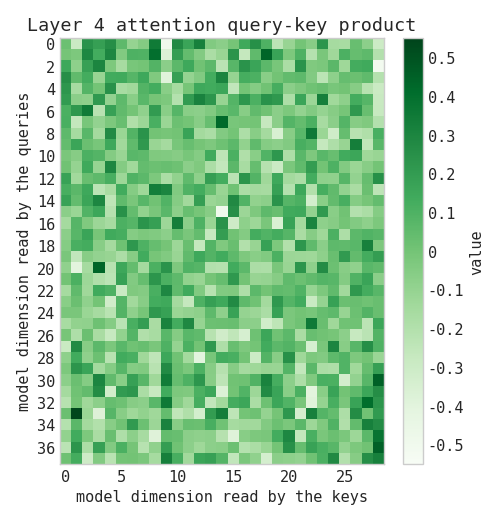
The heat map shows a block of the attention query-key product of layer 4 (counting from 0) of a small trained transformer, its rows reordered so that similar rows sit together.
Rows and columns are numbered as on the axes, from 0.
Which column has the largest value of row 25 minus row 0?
9
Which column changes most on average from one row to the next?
14
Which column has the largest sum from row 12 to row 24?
8
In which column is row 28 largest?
20
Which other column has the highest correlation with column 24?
27
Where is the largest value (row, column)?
33, 1
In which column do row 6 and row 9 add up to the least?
23
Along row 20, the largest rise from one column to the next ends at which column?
3
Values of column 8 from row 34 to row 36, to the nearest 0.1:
-0.1 -0.4 -0.1
